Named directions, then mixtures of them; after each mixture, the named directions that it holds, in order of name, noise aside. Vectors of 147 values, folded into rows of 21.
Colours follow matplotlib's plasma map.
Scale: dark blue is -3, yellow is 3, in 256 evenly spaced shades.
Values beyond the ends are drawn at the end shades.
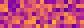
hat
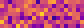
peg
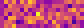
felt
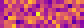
felt.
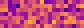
hat.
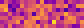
hat.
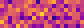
peg.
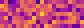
hat, peg.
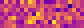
felt, hat.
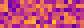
hat.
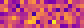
felt, hat.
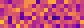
peg.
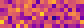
peg.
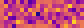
felt.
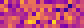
felt, hat.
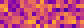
hat.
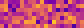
hat.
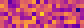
hat, peg.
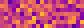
hat, peg.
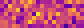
felt, peg.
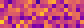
peg.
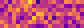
felt, peg.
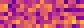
felt, hat.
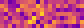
hat, peg.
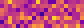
peg.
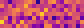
peg.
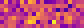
felt, hat.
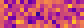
felt.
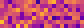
peg.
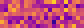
hat, peg.
